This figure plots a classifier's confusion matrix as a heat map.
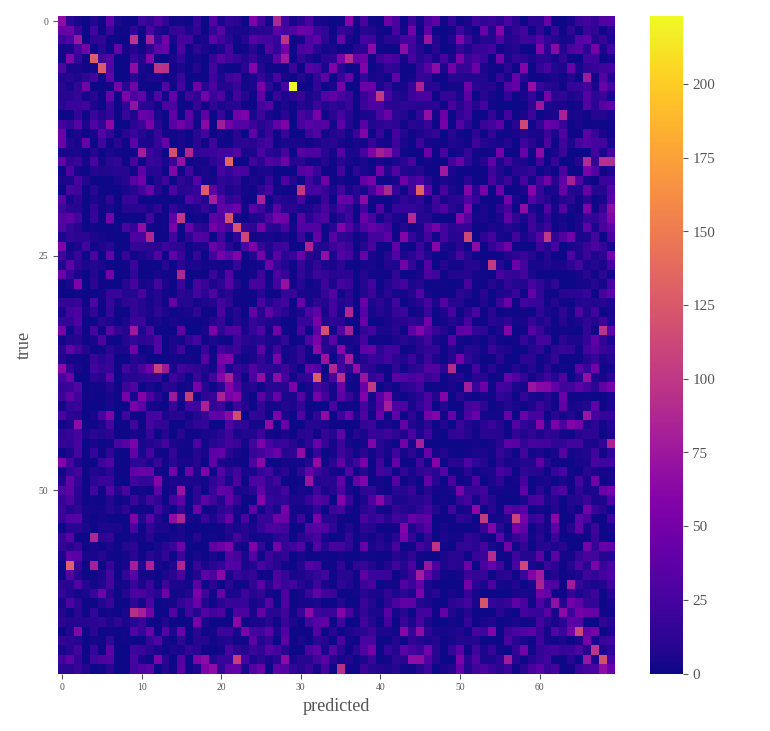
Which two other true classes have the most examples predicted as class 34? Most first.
37, 5
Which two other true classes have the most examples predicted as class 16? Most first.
40, 14
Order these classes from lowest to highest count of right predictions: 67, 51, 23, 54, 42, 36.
51, 42, 54, 36, 67, 23
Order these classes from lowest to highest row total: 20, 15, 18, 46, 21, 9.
46, 9, 20, 15, 21, 18
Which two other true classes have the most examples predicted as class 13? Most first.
5, 37
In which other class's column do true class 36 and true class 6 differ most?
66
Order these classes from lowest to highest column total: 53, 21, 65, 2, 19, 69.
53, 65, 19, 2, 69, 21
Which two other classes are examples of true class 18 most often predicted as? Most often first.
45, 30
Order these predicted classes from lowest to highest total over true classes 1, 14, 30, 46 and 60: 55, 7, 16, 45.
7, 45, 16, 55
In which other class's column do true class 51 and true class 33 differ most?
68
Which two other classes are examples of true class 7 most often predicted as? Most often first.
29, 45
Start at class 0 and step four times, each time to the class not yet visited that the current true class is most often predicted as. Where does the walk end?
44
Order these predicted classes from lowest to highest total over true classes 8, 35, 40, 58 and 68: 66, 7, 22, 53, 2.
7, 53, 2, 66, 22
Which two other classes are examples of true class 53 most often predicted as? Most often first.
57, 15
